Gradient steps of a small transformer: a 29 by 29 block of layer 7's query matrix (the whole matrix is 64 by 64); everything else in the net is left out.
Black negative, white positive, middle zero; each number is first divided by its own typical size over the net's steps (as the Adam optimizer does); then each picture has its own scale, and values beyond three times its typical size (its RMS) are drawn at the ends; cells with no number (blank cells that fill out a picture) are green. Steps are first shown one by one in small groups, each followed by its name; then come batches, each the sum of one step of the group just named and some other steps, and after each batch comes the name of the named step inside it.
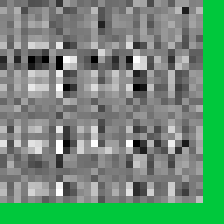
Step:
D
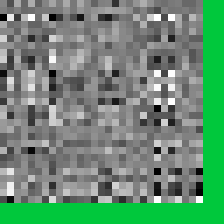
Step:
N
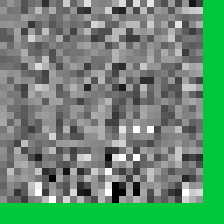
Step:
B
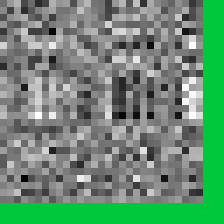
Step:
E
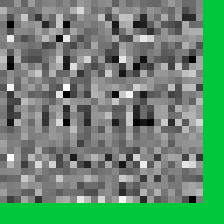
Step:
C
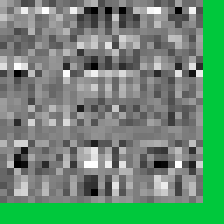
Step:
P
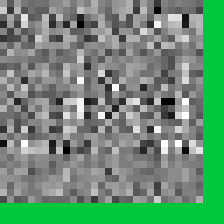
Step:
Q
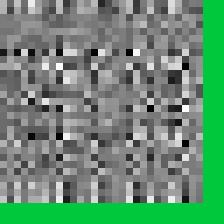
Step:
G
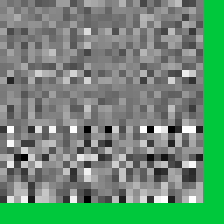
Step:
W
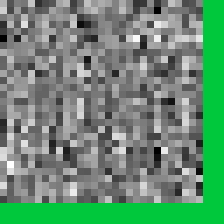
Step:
Q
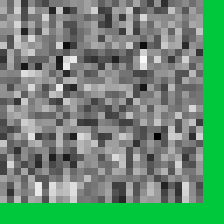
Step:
D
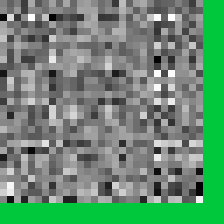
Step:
N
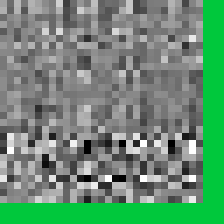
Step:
G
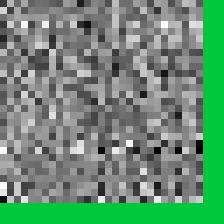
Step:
D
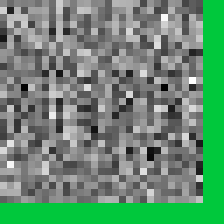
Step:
E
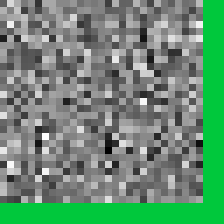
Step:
E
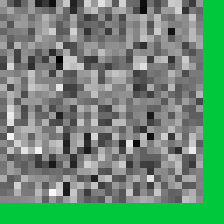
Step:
D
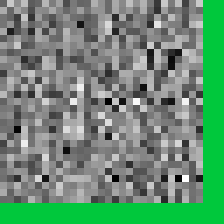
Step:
Q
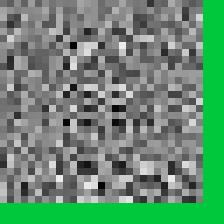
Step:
C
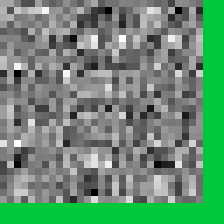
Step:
P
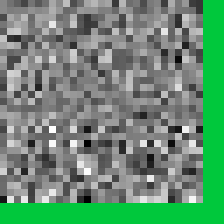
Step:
W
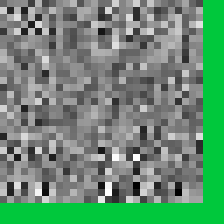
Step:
B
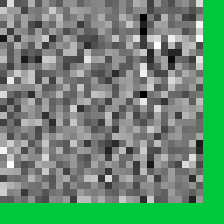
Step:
C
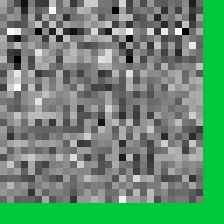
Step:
E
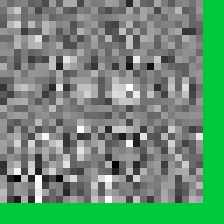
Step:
D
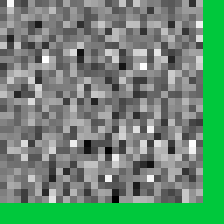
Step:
B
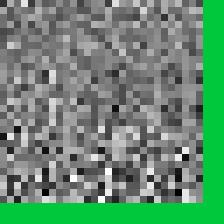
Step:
B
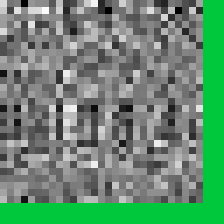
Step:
P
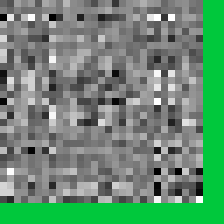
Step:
N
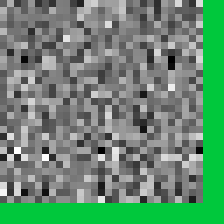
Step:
C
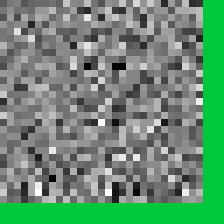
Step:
B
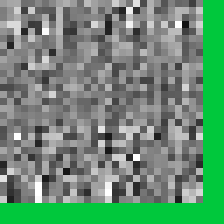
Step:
B
